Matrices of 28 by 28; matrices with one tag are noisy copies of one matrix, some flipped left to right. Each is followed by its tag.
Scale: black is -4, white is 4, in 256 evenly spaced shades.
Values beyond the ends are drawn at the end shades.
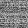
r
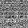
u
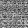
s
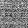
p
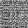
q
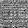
q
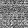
s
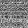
u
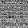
u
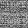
r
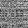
p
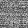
r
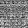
s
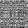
q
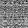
s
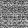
s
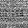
p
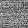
r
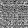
s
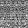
s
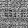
p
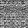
s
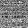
u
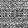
p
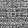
p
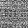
p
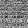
u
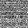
u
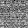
s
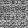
s
